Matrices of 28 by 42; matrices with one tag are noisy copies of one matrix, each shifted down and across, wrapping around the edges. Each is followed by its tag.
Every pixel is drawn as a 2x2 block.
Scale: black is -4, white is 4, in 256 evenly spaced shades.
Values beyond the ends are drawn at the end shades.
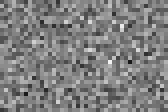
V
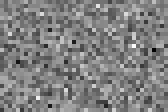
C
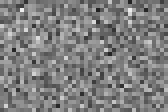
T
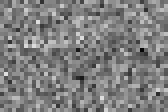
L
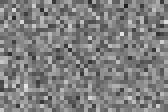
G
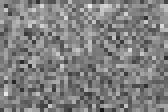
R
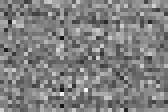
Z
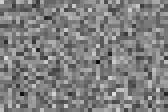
T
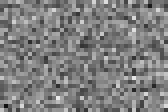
Z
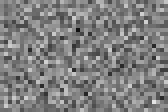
C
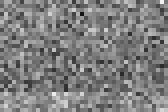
R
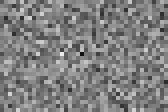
V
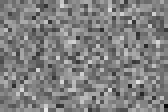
G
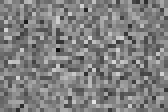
G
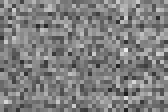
Z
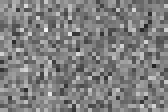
G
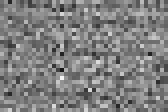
Z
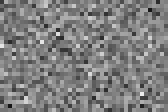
C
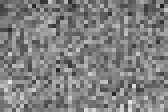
L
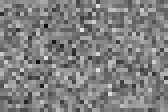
C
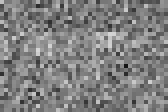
R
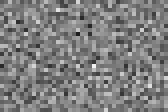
T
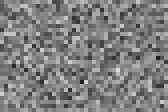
C
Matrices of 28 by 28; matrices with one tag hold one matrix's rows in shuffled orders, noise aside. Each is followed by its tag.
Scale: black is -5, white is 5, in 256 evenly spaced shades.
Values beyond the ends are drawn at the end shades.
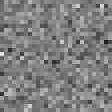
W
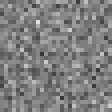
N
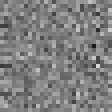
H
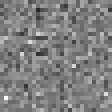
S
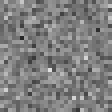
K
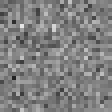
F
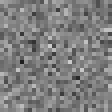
K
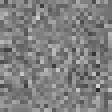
H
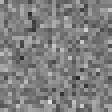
K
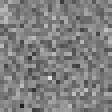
K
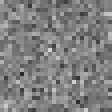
K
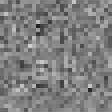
S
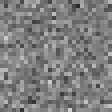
K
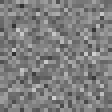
F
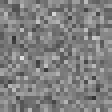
F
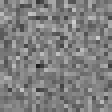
S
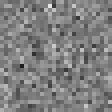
K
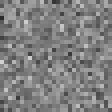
W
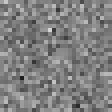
K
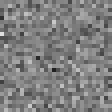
W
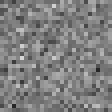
F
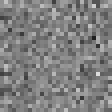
H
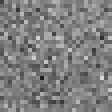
N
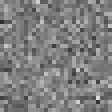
H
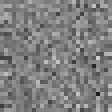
H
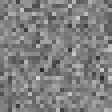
N
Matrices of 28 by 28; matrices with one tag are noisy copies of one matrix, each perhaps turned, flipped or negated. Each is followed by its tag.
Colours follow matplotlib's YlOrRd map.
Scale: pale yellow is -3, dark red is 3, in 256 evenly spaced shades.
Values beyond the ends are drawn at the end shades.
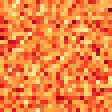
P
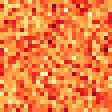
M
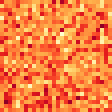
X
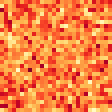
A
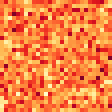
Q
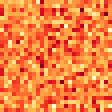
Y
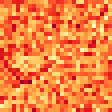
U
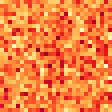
U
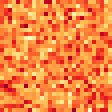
A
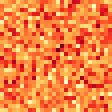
X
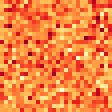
M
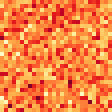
Q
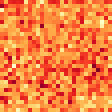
A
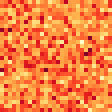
Y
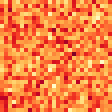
M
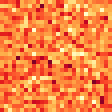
X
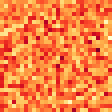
P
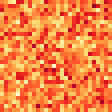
M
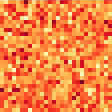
U
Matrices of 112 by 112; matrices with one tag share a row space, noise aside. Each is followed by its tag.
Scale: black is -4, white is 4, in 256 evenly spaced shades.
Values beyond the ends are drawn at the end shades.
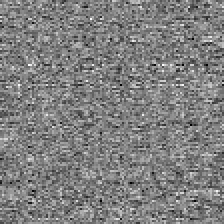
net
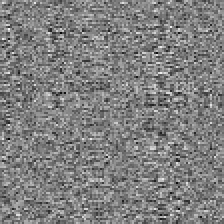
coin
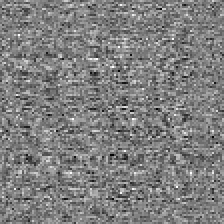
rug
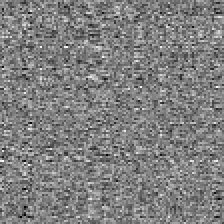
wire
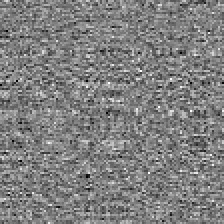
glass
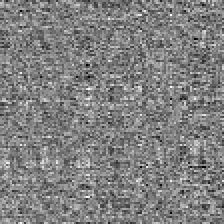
glass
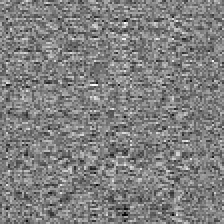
rug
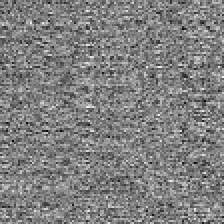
glass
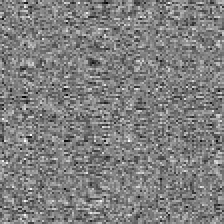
wire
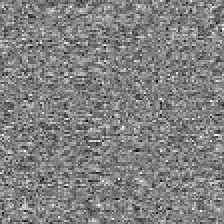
wire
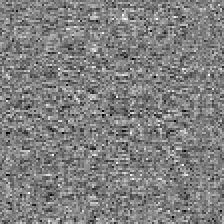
rug
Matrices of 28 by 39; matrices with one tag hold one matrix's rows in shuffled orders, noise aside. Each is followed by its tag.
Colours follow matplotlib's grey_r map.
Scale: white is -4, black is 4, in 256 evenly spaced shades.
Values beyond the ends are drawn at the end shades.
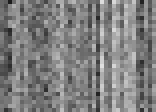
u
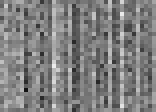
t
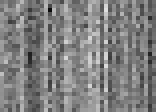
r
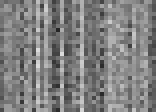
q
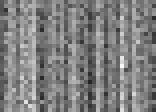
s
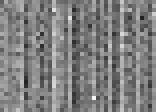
t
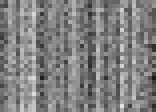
s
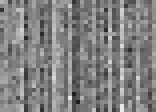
t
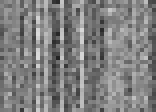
q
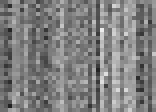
u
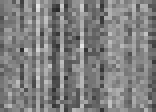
q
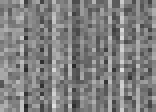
t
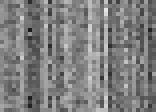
r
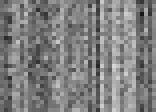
u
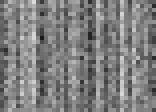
s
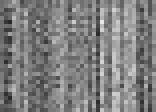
u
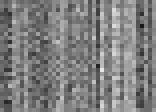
u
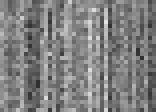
r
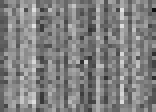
s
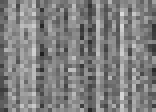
s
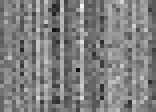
q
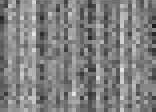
s
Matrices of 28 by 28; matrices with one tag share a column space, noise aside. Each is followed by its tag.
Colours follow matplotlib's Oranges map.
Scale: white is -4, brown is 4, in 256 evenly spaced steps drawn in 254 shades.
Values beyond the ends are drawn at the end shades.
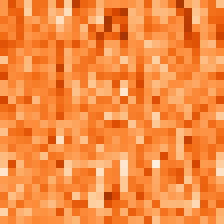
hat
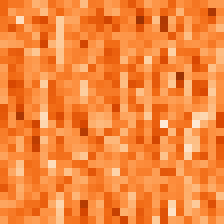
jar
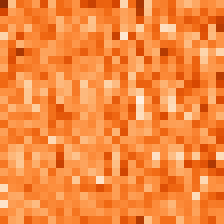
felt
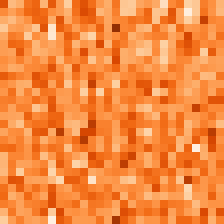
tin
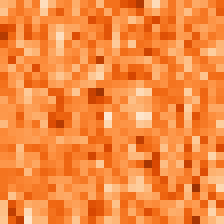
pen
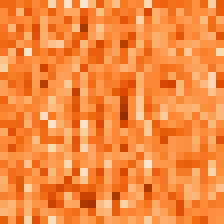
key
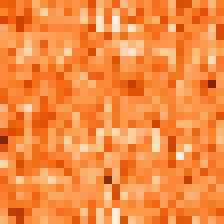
tin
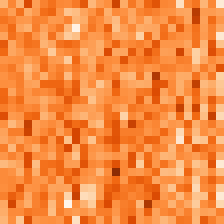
key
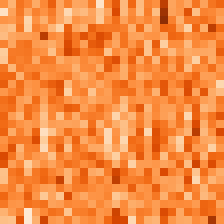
tin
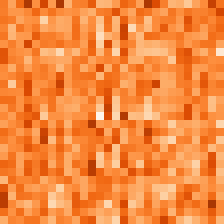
key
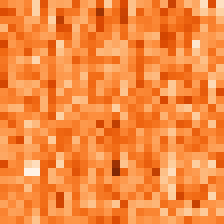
hat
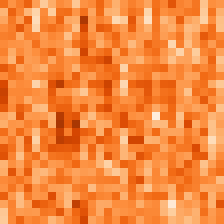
jar
